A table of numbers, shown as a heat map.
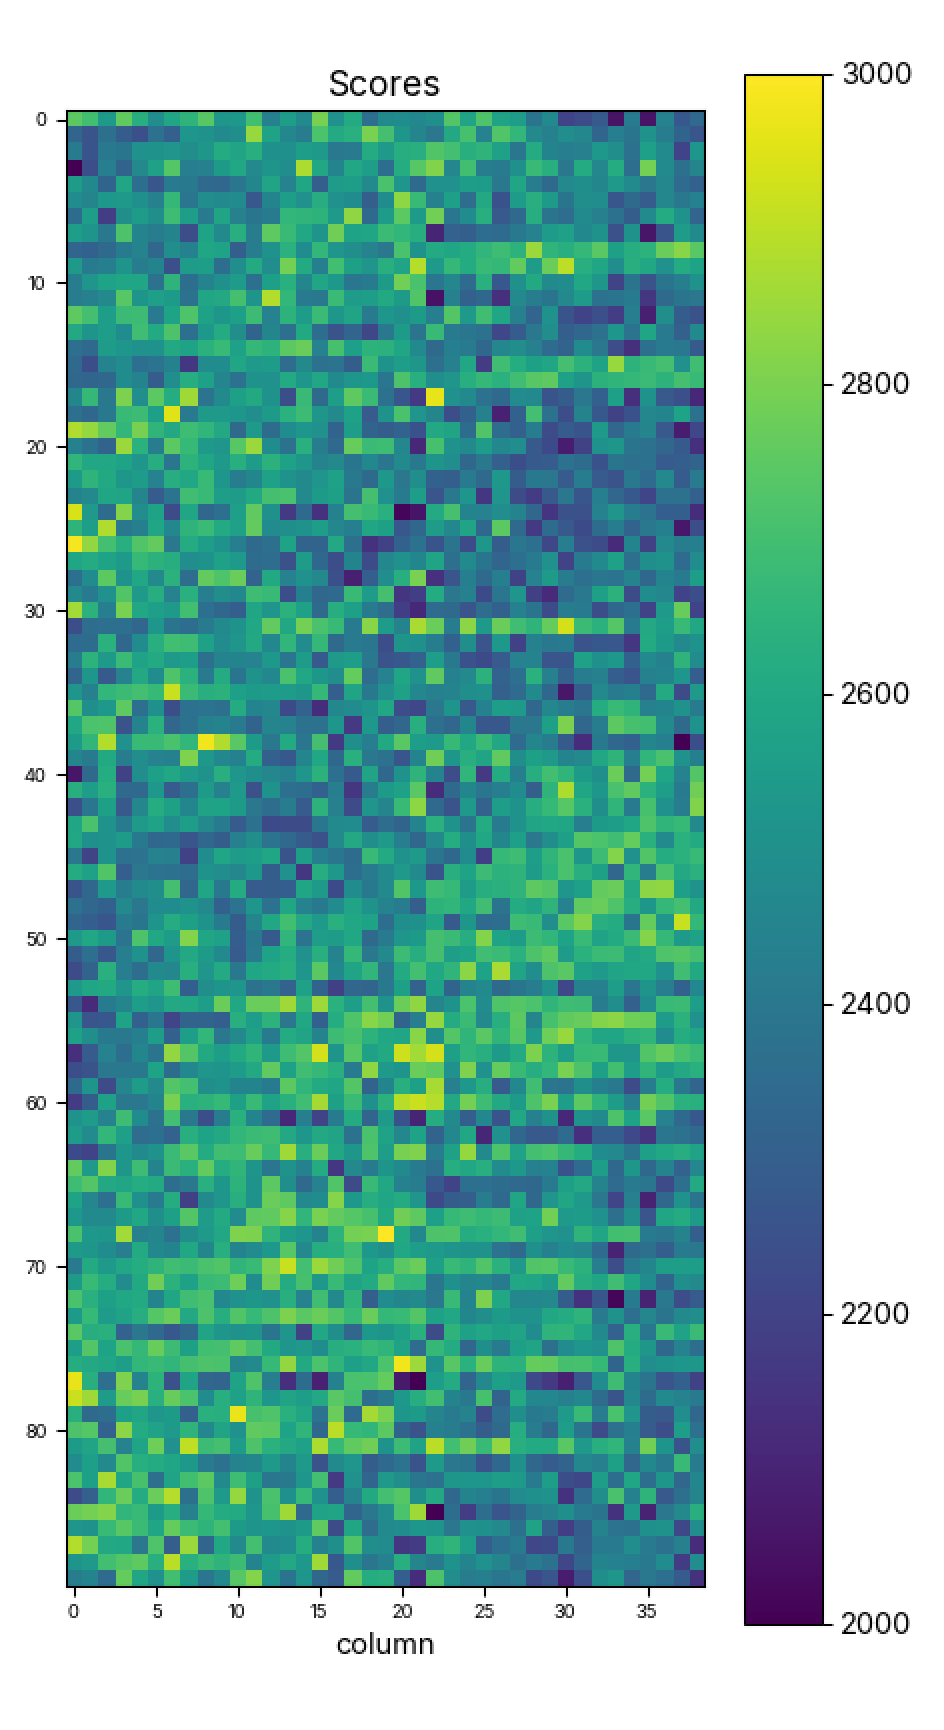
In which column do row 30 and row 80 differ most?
19
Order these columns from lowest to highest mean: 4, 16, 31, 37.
37, 31, 16, 4
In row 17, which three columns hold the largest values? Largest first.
22, 7, 3
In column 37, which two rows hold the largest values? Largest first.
49, 8
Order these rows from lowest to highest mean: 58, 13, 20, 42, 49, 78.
13, 20, 42, 49, 78, 58
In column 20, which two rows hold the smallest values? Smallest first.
24, 77
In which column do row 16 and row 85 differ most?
35
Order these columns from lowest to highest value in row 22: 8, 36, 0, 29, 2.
29, 36, 0, 2, 8
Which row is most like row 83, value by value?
64
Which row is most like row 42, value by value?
40
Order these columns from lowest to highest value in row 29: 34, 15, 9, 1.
34, 15, 1, 9
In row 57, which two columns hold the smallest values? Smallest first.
0, 1
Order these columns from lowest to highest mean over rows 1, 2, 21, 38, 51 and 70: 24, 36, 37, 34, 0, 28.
37, 34, 0, 36, 28, 24
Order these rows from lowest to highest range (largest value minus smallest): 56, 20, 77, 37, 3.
56, 37, 20, 3, 77
